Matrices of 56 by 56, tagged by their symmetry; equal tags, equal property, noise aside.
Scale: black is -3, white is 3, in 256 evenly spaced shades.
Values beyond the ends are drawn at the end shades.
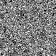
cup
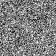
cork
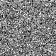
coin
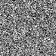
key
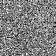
key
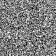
key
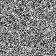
cork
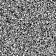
cork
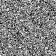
cup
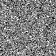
key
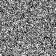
key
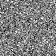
coin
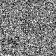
cup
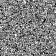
coin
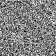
cup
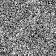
cork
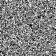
cup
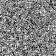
cup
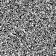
cup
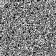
cork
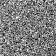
cork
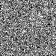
cup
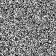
cup
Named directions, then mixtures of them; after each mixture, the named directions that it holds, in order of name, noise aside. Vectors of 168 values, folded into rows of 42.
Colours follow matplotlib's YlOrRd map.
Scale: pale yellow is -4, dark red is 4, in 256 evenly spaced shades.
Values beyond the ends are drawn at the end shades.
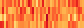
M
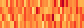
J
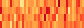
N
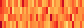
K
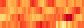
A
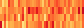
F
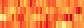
A, M.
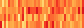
F.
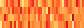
K.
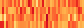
M.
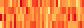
M, N.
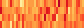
N.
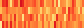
F, N.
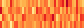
J, N.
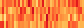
M.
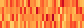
J, M.
